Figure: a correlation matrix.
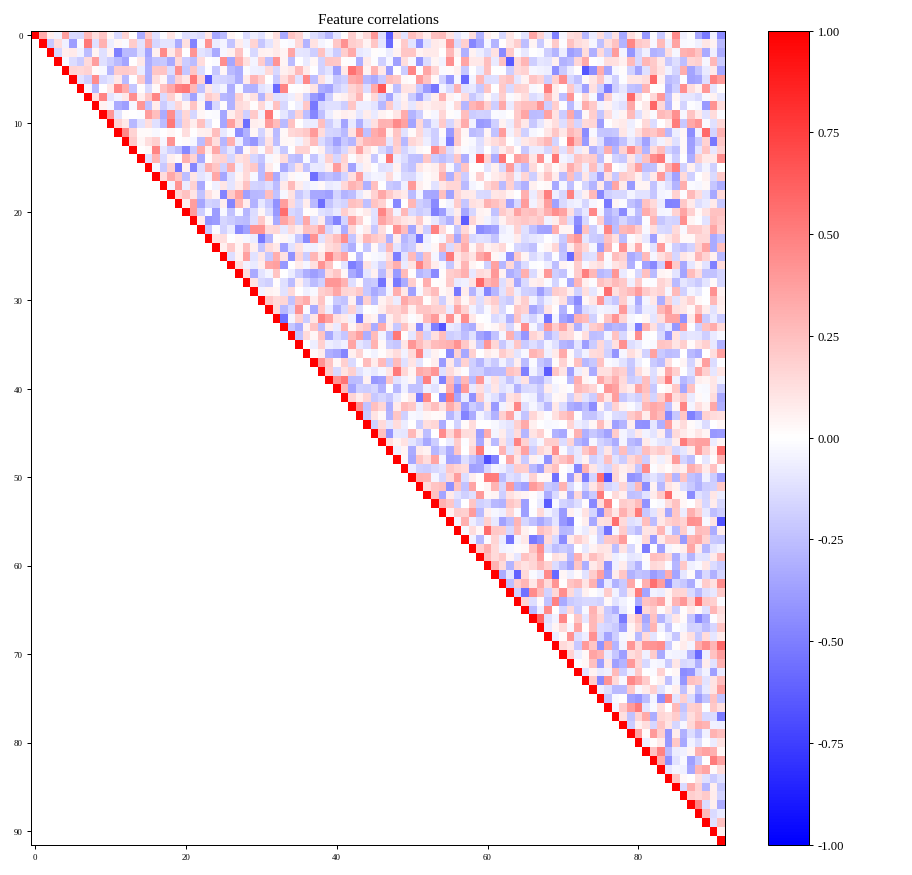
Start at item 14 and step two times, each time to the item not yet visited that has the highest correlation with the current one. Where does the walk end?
28
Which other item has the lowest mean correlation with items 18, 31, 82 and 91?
55
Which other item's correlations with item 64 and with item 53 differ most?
20
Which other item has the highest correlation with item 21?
5
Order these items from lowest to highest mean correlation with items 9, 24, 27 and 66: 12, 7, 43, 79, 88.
43, 88, 12, 79, 7
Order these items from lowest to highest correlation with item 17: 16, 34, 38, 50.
38, 16, 34, 50
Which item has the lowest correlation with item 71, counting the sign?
25
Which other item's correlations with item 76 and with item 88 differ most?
56
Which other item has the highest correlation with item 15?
85
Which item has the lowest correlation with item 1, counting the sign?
47
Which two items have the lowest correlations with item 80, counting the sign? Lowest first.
65, 33
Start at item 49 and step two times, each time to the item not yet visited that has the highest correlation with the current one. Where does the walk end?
83
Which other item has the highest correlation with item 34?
48
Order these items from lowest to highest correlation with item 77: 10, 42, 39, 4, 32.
4, 10, 42, 39, 32
